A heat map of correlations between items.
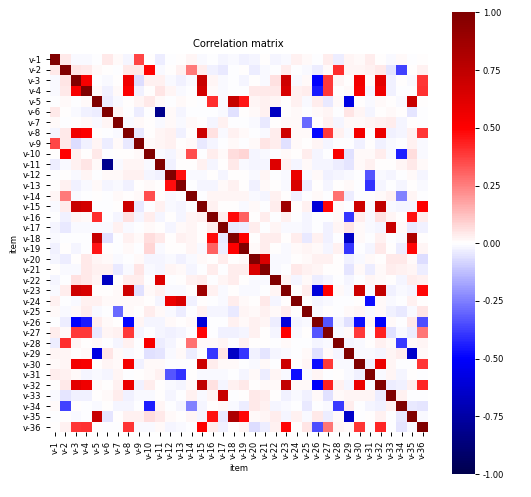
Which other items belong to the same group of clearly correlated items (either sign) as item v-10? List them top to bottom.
v-2, v-14, v-28, v-34
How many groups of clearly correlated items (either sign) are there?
9
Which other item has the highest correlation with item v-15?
v-23
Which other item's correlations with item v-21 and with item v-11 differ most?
v-6
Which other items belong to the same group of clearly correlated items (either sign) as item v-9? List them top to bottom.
v-1
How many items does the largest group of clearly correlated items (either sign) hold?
10
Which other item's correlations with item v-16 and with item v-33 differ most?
v-17
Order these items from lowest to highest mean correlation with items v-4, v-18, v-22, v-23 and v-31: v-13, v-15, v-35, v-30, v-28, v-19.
v-13, v-28, v-19, v-35, v-30, v-15
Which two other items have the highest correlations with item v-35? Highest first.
v-18, v-5
